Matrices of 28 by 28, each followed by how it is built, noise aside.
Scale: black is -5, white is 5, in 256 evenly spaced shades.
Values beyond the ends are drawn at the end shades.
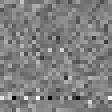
uneven rows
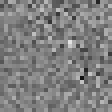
upper triangular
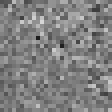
upper triangular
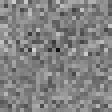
uneven rows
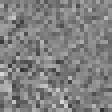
lower triangular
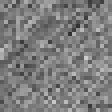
Hankel
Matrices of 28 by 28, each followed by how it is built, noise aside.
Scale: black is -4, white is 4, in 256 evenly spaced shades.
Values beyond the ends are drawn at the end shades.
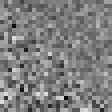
lower triangular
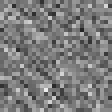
Toeplitz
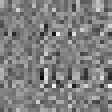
low rank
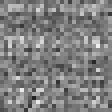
blocks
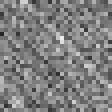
Toeplitz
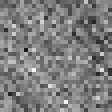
Toeplitz
